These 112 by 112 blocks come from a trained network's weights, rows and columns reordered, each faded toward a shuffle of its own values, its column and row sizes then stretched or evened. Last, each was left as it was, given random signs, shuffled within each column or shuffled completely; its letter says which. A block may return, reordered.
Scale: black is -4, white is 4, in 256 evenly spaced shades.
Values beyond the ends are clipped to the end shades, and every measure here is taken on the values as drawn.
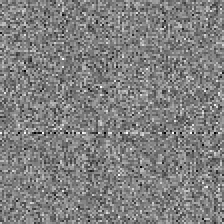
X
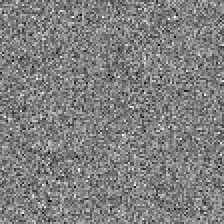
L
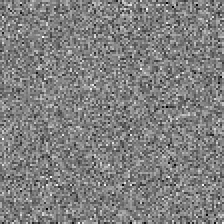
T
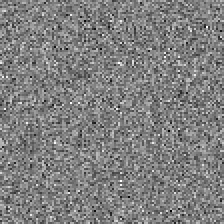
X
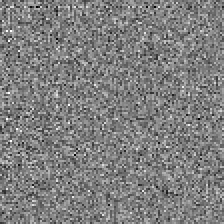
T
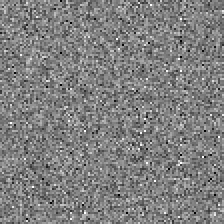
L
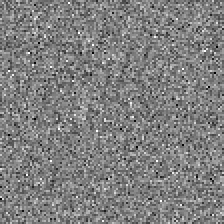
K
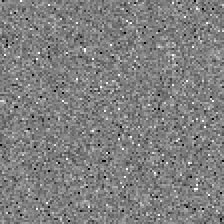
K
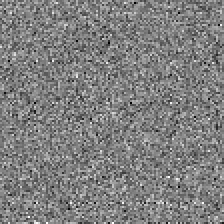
T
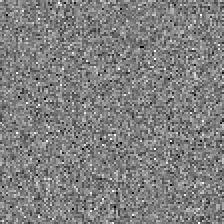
L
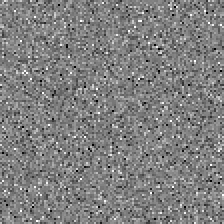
K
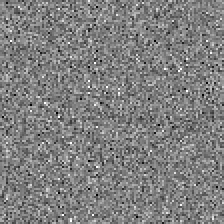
L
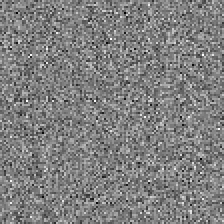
X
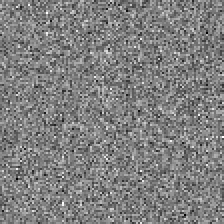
L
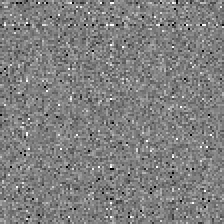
X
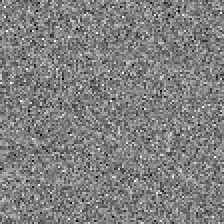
K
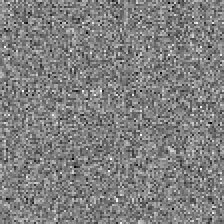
X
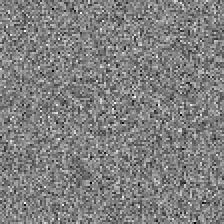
L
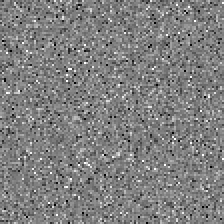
K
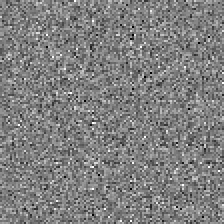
X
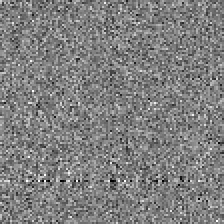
X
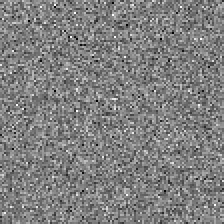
K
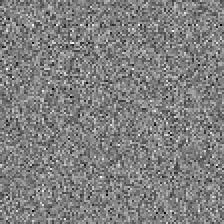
X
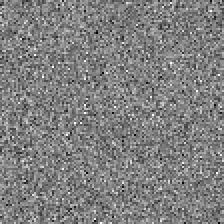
L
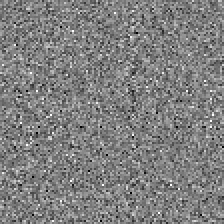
X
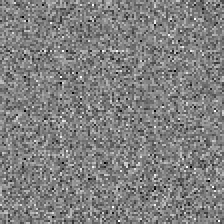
T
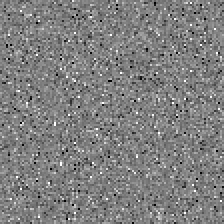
L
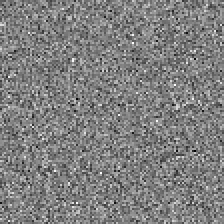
X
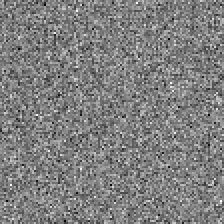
L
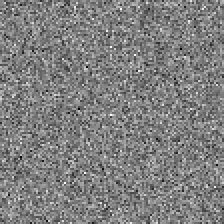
K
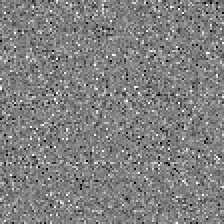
T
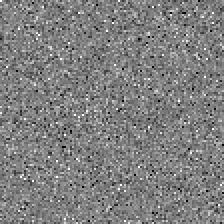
K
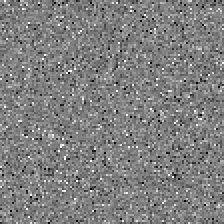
K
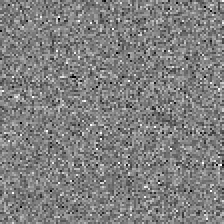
X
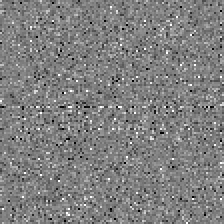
X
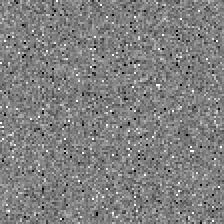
L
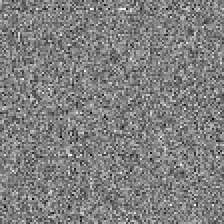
X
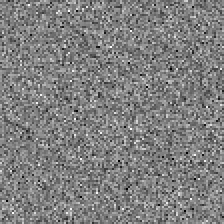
K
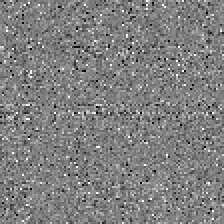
X
